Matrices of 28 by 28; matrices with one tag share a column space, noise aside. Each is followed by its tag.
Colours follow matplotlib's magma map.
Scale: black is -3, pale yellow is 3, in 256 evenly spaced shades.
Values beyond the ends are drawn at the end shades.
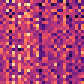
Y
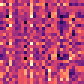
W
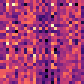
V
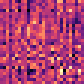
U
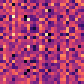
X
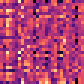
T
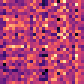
X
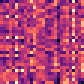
T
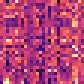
T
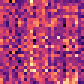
T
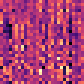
U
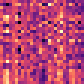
V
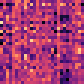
V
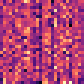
T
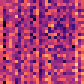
X
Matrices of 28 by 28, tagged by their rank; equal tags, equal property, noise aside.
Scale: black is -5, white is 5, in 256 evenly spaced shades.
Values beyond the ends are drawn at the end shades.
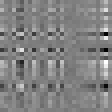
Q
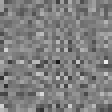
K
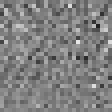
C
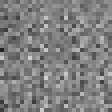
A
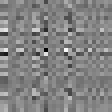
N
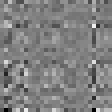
N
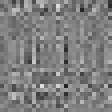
K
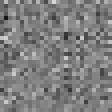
C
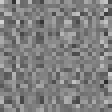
K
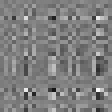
N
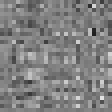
A
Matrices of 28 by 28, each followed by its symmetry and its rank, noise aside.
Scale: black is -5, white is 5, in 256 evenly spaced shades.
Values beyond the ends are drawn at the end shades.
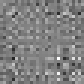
symmetric, rank three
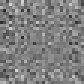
antisymmetric, rank four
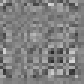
symmetric, rank two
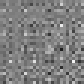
no symmetry, rank three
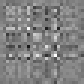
symmetric, rank two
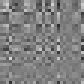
no symmetry, rank two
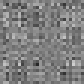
antisymmetric, rank two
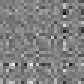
antisymmetric, rank four
